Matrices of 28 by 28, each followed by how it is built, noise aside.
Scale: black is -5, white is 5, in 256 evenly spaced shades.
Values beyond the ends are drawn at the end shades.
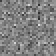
low rank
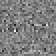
uneven rows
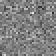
uneven rows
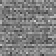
blocks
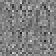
low rank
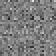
low rank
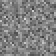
repeating rows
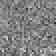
uneven rows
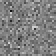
uneven columns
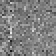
uneven columns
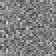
repeating rows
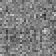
low rank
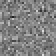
repeating rows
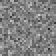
repeating rows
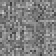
blocks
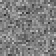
repeating rows
